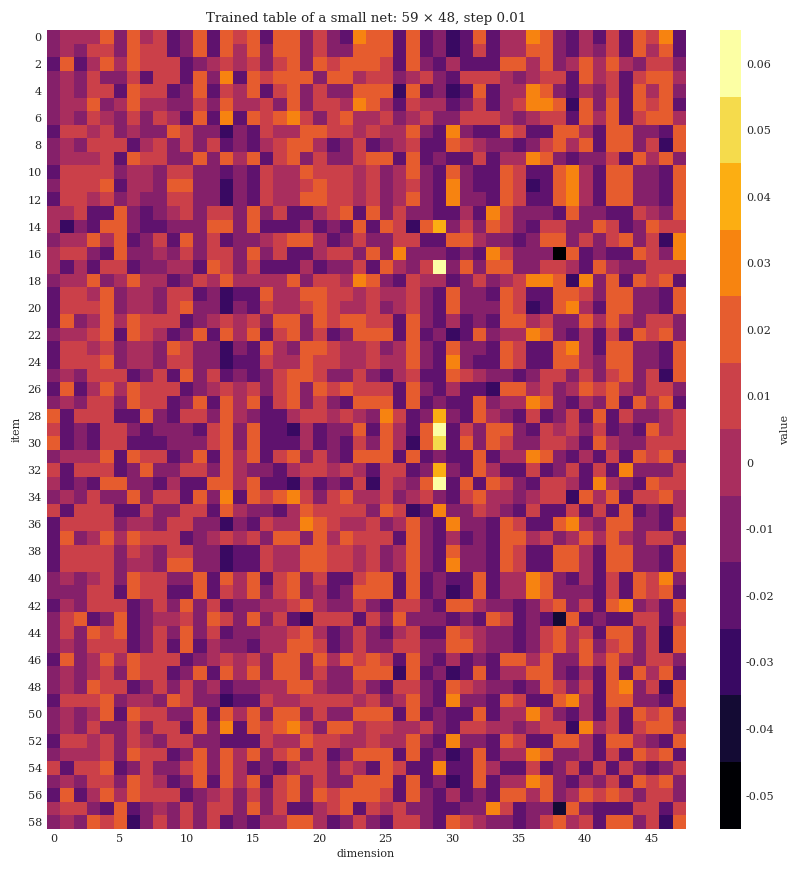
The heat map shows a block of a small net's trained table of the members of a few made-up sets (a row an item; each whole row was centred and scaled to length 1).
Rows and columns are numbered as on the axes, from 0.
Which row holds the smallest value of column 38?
16
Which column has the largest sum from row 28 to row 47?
4
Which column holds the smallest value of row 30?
27
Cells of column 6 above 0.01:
22
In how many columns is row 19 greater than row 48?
18
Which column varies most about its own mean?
29
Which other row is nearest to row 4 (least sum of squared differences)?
55
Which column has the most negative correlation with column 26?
6
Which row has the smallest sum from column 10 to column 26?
33
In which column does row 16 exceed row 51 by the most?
39
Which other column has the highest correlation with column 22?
21
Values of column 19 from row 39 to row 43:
0.02 -0.01 -0.01 0.02 -0.03
